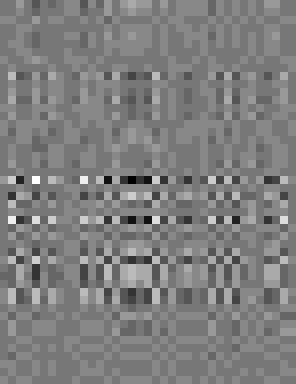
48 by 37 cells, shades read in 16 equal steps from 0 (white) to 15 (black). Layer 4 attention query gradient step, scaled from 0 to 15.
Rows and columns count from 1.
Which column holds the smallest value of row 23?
5
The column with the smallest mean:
2
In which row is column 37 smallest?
42
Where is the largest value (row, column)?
23, 17
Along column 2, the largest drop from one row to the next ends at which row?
26
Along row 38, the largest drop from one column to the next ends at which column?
20
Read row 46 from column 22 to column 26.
7 8 8 8 8
